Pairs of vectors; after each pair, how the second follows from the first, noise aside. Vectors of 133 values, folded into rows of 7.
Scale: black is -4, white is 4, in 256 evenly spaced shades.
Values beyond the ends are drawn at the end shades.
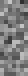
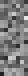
wrapped around, negated.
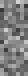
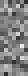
shuffled.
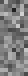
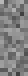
negated, shrunk.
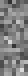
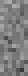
negated, shrunk.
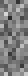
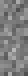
negated, shrunk.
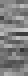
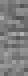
negated, shrunk.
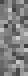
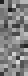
sign-scrambled.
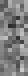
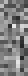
sign-scrambled.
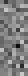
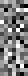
negated, scaled up.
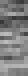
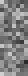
shuffled.
